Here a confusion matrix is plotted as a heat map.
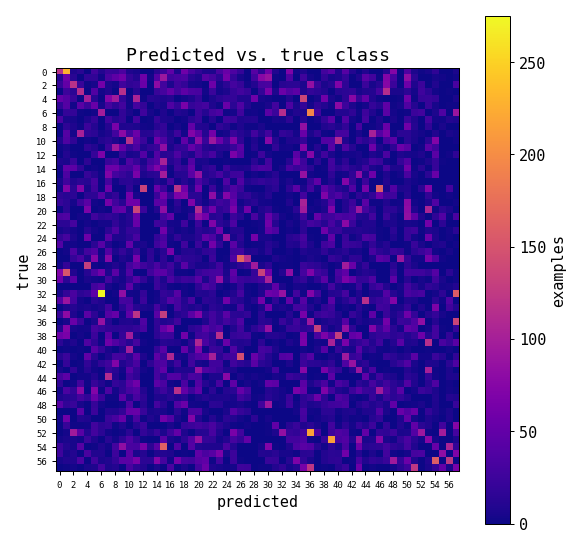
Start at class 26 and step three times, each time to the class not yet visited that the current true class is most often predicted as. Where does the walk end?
22
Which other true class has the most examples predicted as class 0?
29
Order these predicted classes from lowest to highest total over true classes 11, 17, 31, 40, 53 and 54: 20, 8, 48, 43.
48, 8, 43, 20
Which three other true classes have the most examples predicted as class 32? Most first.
6, 52, 3
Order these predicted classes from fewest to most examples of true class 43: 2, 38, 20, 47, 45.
47, 2, 45, 38, 20
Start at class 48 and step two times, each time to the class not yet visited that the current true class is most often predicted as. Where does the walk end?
23
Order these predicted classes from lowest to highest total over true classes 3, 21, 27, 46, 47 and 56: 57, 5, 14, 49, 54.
57, 14, 49, 54, 5
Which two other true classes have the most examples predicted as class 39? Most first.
53, 20
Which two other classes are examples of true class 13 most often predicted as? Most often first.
15, 34
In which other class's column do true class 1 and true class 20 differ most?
11
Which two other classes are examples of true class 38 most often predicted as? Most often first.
40, 23
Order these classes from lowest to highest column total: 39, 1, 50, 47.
47, 39, 50, 1
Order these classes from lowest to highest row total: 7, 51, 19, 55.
7, 51, 55, 19
